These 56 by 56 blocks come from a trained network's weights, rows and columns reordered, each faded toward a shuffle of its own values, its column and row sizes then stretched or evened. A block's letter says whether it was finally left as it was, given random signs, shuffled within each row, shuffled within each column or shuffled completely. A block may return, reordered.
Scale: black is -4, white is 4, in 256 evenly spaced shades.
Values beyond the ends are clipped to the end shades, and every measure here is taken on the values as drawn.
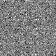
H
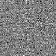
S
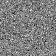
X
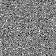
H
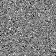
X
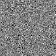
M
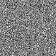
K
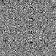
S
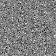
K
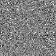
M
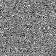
H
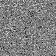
X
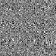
S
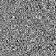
S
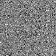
M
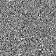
M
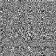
S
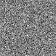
K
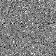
H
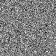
H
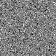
X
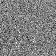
X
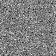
X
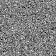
X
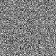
S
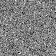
X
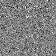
H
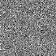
M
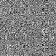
S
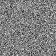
X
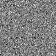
H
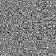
S
